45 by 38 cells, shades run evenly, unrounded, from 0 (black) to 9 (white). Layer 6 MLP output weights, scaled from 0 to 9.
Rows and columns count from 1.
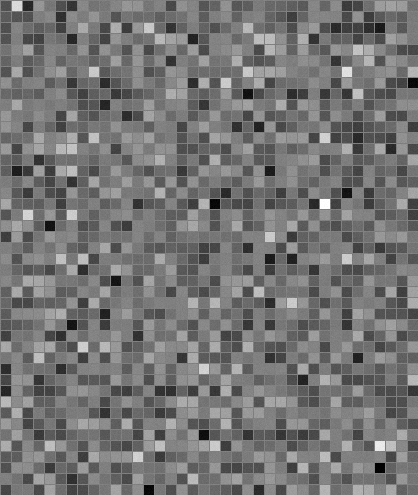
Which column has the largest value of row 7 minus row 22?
32
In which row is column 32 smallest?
18
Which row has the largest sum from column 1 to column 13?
14
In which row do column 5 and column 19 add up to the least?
40
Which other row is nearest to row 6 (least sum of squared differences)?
34
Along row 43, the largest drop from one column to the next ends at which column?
35
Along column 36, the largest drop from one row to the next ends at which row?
42
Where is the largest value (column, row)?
30, 19
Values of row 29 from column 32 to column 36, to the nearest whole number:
2 6 5 3 3
